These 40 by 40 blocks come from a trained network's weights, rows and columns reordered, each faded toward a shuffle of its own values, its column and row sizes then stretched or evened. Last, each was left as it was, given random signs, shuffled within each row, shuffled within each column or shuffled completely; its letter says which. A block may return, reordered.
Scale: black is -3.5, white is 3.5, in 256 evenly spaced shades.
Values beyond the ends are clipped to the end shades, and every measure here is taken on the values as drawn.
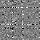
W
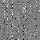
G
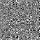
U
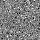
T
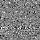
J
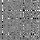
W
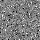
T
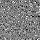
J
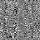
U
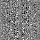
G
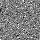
T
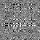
U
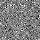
J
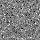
T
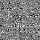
J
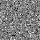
T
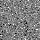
T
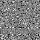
J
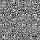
U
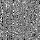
G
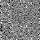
G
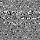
J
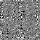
W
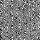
G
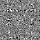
W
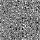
G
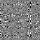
W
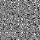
U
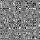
U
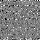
J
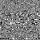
J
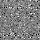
J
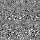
J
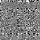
U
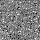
T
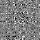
W
